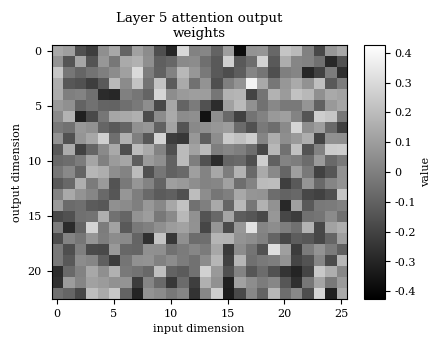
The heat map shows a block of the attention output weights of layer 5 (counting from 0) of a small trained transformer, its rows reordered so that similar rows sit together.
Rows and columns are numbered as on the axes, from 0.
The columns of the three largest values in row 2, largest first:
7, 0, 11
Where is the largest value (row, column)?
3, 17
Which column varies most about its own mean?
15
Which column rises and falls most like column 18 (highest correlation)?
6
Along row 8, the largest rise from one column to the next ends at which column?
9
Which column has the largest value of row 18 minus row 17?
19
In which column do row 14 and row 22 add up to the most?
14
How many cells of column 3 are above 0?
11
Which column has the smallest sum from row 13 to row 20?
21
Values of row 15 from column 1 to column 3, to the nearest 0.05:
-0.15 -0.05 -0.05
